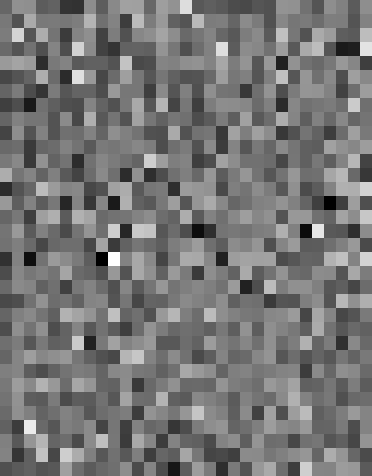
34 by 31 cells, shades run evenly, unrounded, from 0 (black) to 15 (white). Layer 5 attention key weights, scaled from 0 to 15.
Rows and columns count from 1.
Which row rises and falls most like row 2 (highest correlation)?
31
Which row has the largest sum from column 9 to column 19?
23
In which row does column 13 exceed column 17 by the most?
17
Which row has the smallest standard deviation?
27
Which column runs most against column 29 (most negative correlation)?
19
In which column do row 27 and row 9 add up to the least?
26
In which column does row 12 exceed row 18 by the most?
13
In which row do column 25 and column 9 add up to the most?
18
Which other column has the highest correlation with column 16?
29
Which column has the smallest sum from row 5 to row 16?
3
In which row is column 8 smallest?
25
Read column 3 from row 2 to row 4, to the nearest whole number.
10 5 7
